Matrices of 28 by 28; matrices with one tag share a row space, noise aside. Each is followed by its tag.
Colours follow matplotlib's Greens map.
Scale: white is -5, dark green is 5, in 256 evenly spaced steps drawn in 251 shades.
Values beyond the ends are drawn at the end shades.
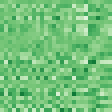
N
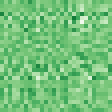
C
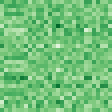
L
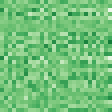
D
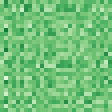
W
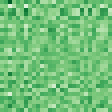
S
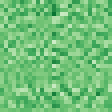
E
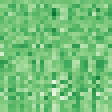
E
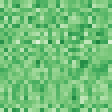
C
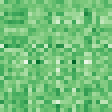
L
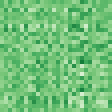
C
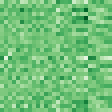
N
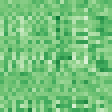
N
